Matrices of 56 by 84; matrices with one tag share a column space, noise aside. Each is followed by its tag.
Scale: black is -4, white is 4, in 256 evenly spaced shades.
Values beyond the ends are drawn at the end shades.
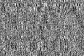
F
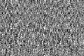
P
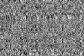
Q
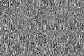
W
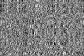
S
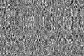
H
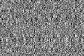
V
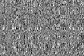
W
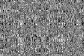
V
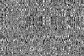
H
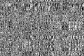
F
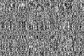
F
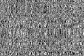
S
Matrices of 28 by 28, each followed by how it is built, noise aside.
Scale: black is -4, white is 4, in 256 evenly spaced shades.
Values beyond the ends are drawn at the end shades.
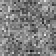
smooth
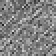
Hankel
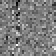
uneven columns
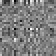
low rank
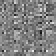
low rank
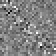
banded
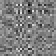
low rank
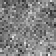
smooth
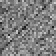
Hankel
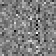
uneven columns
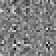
low rank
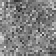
smooth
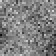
smooth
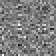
low rank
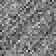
Hankel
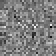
low rank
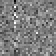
uneven columns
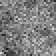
smooth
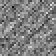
Hankel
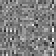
low rank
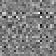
low rank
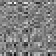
low rank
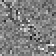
banded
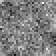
smooth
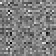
low rank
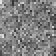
smooth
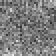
smooth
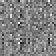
low rank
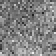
smooth
